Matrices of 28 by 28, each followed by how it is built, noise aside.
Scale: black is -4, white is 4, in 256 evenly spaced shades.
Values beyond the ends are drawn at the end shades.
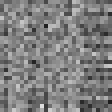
blocks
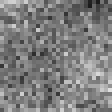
smooth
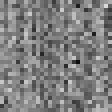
blocks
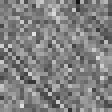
Toeplitz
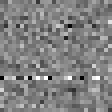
uneven rows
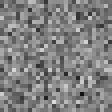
noise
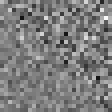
upper triangular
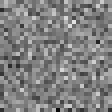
noise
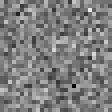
noise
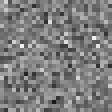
noise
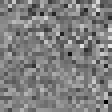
upper triangular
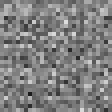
blocks
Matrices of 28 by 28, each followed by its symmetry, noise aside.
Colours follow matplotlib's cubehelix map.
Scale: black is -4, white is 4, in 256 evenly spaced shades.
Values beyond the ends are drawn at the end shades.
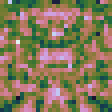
mirrored left to right.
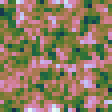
no symmetry.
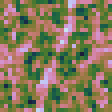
same after a half turn.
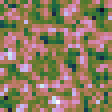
symmetric across the other diagonal.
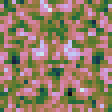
mirrored left to right.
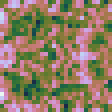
mirrored top to bottom.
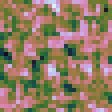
antisymmetric.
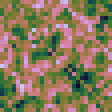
symmetric.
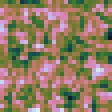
antisymmetric.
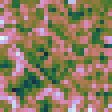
symmetric across the other diagonal.
